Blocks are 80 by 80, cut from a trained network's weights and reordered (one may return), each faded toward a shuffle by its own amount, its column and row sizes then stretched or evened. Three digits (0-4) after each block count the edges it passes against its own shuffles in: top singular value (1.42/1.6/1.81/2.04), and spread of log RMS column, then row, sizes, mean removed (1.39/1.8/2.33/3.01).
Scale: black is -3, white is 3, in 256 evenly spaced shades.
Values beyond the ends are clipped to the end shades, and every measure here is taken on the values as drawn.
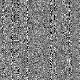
3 4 0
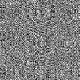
4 2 0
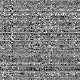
3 2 2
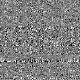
3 3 3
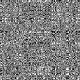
4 2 3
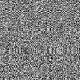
4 2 1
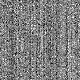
3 1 0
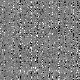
0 4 1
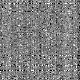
3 1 3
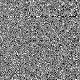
2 1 2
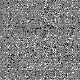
0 2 1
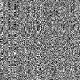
4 3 0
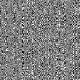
4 4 1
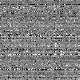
3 1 4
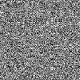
3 1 2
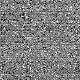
1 2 0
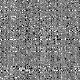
2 2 3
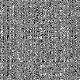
3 3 2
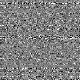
4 0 4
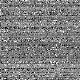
3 1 3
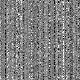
4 4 0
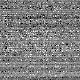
4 2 3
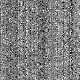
3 3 0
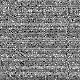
4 0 0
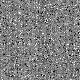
0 0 0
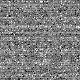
2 1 1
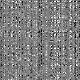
4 4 3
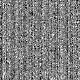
4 2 1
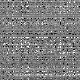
3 3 4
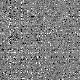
0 2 2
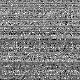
4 1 2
